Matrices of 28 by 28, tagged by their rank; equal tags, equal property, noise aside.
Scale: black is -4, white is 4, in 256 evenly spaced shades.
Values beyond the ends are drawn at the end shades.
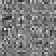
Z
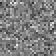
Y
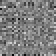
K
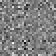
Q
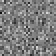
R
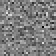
Q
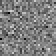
Y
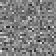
R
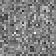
Y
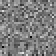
Q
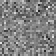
Y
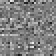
Z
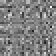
K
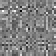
K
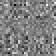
Z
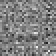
Z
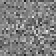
R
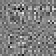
K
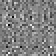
K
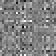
K
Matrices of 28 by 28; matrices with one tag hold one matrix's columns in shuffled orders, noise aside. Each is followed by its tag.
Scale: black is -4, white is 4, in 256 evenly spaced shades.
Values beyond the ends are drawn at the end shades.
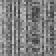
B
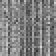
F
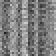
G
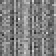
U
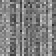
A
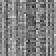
A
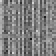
U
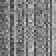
A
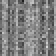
U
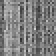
B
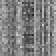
B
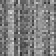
U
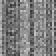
G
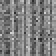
U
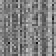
A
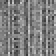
U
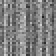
A
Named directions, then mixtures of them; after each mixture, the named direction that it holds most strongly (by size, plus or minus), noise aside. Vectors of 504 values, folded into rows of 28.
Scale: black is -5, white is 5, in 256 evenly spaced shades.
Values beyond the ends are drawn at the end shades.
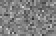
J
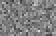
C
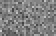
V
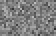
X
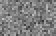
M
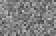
M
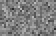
X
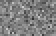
J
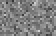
C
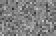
M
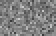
J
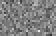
C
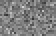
J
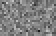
C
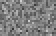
C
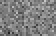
V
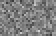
C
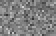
J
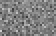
V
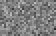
X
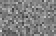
V
